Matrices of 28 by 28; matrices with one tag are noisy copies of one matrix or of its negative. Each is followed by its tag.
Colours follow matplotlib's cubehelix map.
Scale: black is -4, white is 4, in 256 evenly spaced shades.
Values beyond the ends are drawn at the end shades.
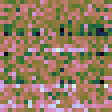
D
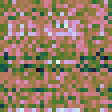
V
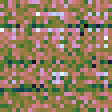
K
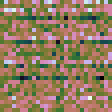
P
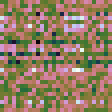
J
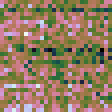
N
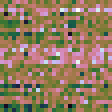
N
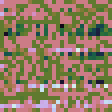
D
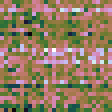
N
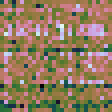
D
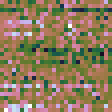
N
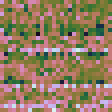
D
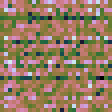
P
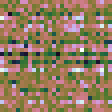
J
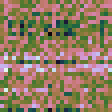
V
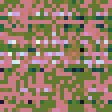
J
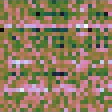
K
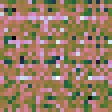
P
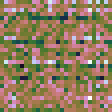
P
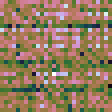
K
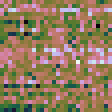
N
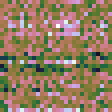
V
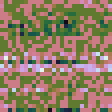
V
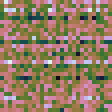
P
